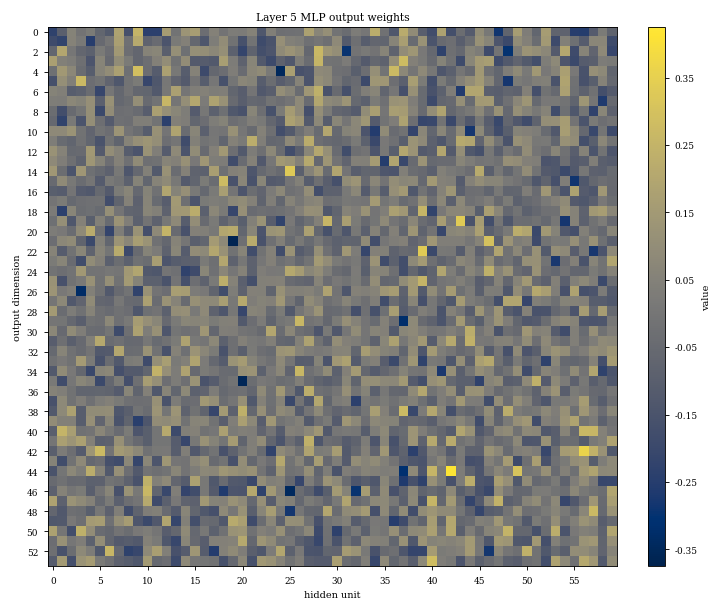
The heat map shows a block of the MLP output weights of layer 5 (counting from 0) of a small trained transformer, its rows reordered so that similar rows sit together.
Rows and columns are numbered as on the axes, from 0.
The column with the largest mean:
28
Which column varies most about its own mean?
37
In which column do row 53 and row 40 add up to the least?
13
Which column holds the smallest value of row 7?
58
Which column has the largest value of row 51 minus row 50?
51
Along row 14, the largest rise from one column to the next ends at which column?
25
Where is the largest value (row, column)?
44, 42
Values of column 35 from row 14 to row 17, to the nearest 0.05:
-0.15 0 -0.1 0
